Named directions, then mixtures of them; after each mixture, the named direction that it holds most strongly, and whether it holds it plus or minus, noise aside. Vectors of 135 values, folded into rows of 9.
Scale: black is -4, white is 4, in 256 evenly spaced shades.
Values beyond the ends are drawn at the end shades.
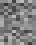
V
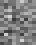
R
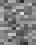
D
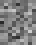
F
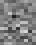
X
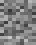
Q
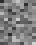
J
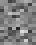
X, plus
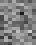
V, minus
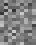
V, plus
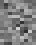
X, minus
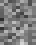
D, minus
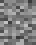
Q, minus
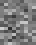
X, plus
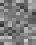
Q, plus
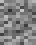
Q, plus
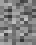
R, minus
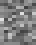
D, plus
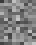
J, plus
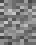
Q, minus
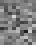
X, minus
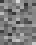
J, plus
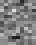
F, plus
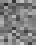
V, plus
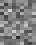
Q, minus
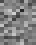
Q, minus
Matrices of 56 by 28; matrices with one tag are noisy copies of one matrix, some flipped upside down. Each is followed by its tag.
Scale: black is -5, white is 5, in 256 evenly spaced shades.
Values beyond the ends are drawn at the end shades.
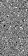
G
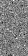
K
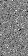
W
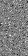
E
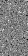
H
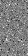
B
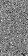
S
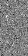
B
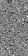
K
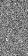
B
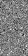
G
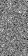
H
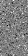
K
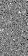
H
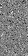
S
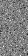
E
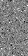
K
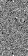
K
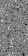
S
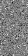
K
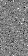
K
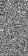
H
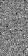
G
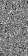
E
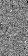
E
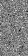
W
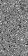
W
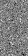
S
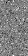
K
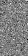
H
